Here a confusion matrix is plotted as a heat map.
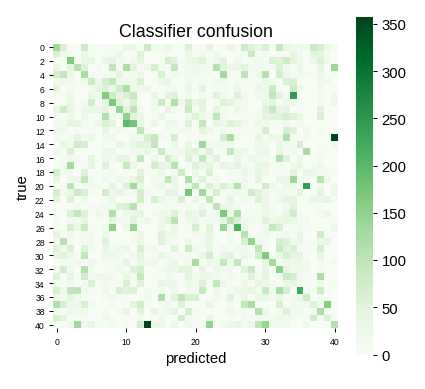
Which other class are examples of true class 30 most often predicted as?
4
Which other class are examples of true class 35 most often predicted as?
32
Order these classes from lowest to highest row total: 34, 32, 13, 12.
12, 34, 32, 13
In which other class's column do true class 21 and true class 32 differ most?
19
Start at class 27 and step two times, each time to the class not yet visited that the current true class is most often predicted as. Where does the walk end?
29
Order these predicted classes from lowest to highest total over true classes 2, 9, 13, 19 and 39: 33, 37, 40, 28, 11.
28, 37, 11, 33, 40
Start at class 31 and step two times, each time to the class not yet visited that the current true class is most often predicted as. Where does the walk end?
36
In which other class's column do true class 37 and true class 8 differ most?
39
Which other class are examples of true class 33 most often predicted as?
38
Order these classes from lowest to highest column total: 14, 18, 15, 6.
6, 18, 14, 15
